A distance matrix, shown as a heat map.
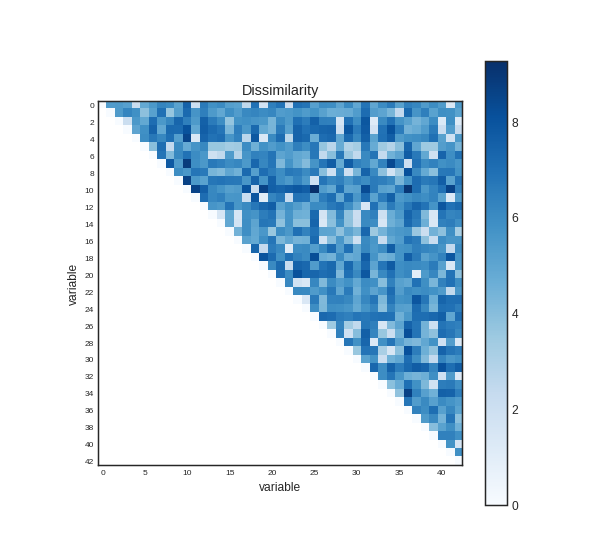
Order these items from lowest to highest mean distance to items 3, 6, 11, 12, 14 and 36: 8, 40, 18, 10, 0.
0, 40, 8, 18, 10
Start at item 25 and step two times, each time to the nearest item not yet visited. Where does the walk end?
35
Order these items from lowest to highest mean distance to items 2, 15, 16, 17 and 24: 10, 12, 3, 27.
3, 27, 12, 10
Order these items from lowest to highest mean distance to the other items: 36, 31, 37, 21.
21, 37, 36, 31
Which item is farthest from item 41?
10
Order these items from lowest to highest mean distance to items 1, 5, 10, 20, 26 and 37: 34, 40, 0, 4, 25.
34, 40, 0, 4, 25
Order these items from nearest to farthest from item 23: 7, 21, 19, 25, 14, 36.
21, 14, 7, 36, 25, 19
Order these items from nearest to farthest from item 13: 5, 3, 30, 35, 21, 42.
30, 5, 21, 35, 42, 3
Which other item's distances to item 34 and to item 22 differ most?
17
